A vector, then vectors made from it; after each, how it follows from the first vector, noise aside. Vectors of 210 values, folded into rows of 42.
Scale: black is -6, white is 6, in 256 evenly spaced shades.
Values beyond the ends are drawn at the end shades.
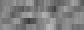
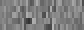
sign-scrambled.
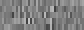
sign-scrambled.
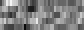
wrapped around, negated, scaled up.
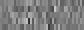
sign-scrambled.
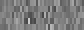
sign-scrambled.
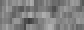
copied.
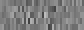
sign-scrambled.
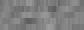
shrunk.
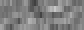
reversed, negated.
